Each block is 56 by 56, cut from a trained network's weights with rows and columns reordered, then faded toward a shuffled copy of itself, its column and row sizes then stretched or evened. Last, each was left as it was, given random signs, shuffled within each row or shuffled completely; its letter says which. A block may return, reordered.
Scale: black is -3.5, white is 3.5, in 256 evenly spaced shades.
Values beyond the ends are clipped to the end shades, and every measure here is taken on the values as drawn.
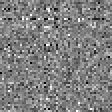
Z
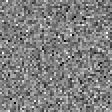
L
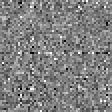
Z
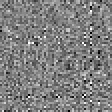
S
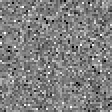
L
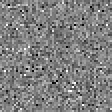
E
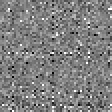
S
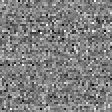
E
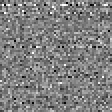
E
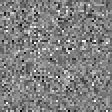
Z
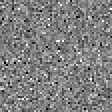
L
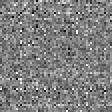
S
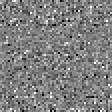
E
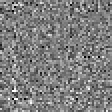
Z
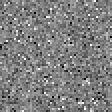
L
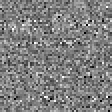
E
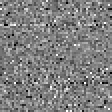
E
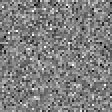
L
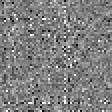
S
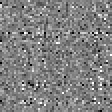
Z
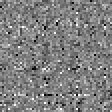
Z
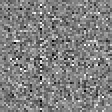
Z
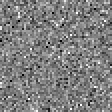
L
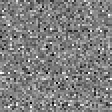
E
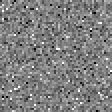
L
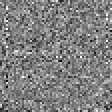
Z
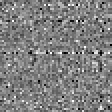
S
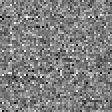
E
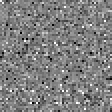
E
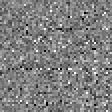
Z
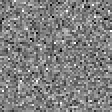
L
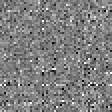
S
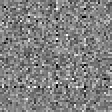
Z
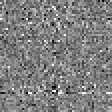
S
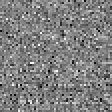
E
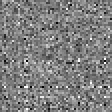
Z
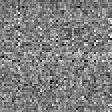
S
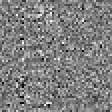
S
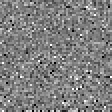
E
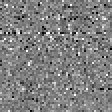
E
